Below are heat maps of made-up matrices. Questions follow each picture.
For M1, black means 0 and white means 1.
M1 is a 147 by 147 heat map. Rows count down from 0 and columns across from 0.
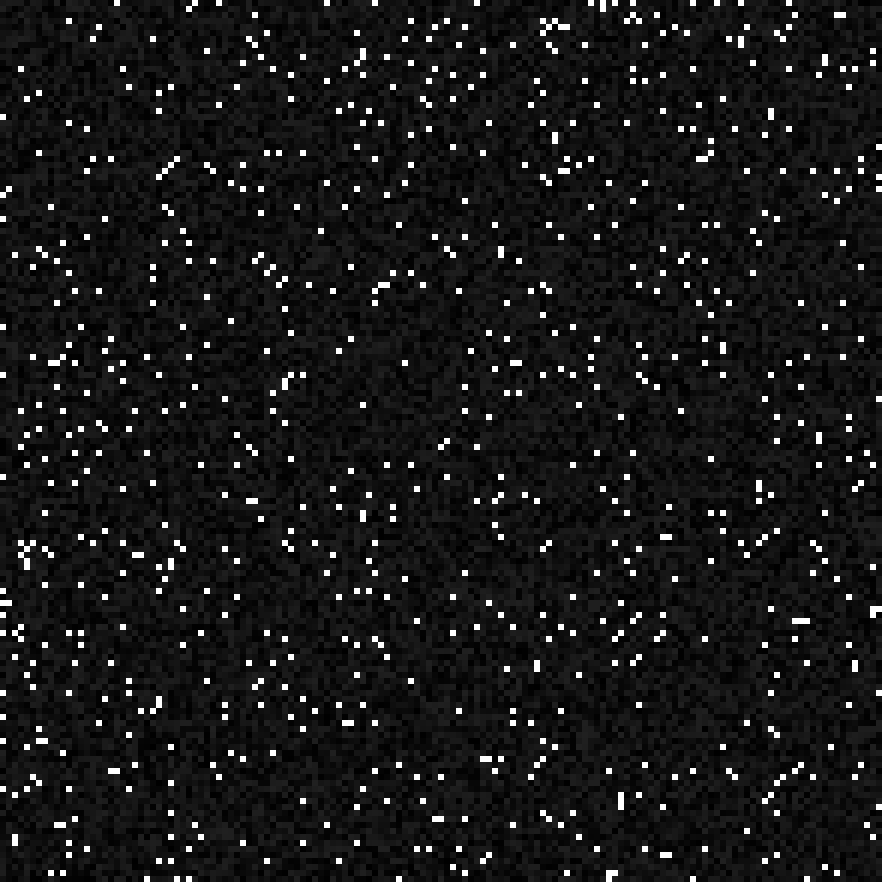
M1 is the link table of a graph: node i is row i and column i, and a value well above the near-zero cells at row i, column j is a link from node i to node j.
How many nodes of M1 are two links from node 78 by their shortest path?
9
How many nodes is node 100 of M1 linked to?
4
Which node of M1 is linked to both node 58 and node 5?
node 44
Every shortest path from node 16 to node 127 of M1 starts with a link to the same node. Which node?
node 70
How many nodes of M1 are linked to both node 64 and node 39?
2
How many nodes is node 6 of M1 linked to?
8
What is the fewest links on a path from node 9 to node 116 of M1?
2
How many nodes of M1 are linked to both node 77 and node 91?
2
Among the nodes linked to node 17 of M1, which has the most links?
node 99
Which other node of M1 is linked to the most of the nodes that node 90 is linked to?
node 106
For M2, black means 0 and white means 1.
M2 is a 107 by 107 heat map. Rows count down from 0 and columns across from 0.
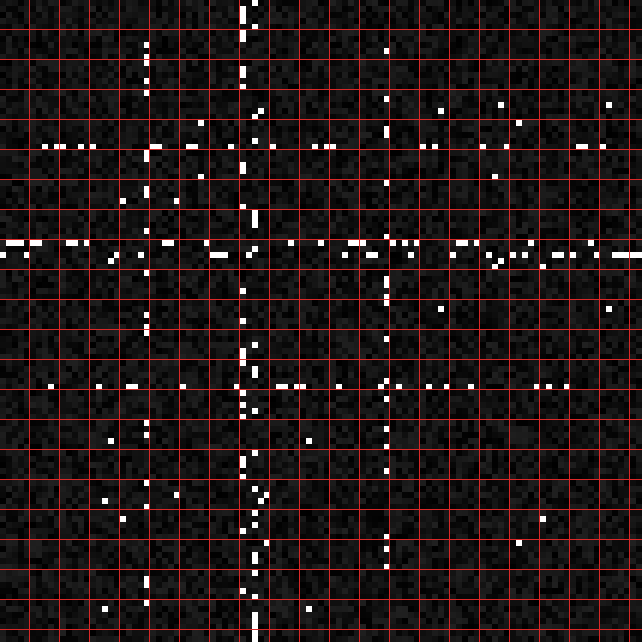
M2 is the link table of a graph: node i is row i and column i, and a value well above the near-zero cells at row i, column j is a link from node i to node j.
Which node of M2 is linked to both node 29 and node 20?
node 33
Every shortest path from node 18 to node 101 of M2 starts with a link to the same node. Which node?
node 73
